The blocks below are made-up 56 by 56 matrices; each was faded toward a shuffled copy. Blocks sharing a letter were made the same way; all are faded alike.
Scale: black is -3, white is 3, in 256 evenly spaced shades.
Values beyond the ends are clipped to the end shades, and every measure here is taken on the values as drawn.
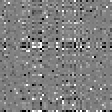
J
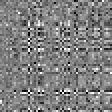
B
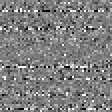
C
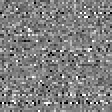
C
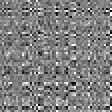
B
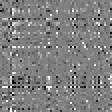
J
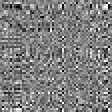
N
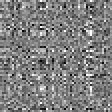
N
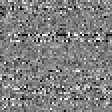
C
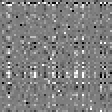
J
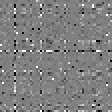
J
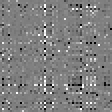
J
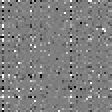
J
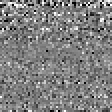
C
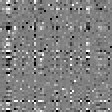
J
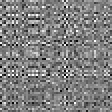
B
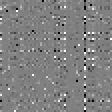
J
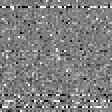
C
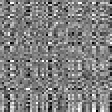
B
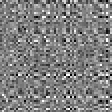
B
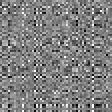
B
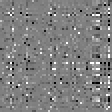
J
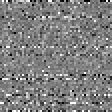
C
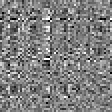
N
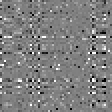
J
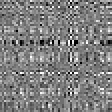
B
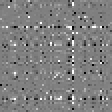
J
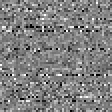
C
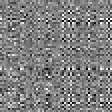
B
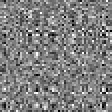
N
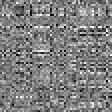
N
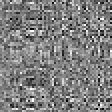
N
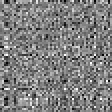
N
